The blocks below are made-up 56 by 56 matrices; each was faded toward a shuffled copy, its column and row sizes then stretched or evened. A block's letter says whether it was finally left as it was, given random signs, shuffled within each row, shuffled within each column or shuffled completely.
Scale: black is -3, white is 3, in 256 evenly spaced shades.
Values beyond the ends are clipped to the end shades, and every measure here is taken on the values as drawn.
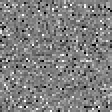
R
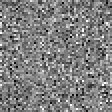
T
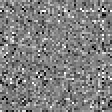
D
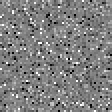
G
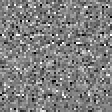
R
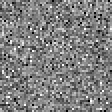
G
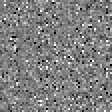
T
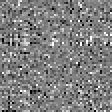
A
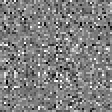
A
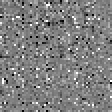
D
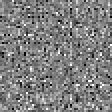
A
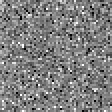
G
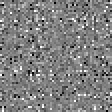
D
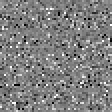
R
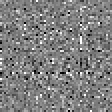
A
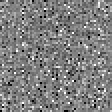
T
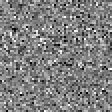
R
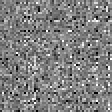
A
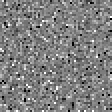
G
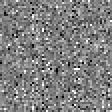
T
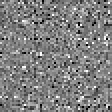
D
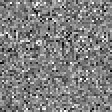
R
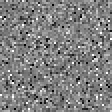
G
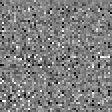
D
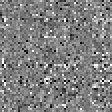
A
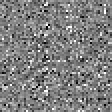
D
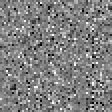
T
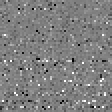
R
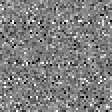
R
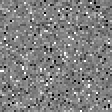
G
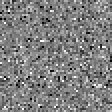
R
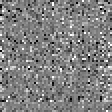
D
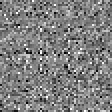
A
